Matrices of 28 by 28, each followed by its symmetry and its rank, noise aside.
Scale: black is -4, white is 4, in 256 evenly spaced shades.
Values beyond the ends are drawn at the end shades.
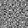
no symmetry, rank five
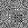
symmetric, rank four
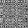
no symmetry, rank three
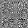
no symmetry, rank five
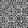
symmetric, rank three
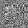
no symmetry, rank three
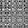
no symmetry, rank three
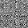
no symmetry, rank five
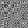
symmetric, rank three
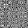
no symmetry, rank four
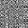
antisymmetric, rank four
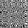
antisymmetric, rank four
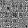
symmetric, rank five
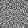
no symmetry, rank four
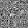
no symmetry, rank five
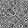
symmetric, rank five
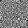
symmetric, rank five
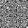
symmetric, rank five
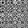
symmetric, rank three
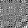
no symmetry, rank four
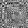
antisymmetric, rank four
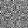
antisymmetric, rank four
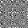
symmetric, rank three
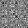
symmetric, rank five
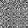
no symmetry, rank five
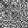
symmetric, rank four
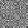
symmetric, rank four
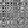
symmetric, rank three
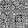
symmetric, rank five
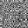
no symmetry, rank four
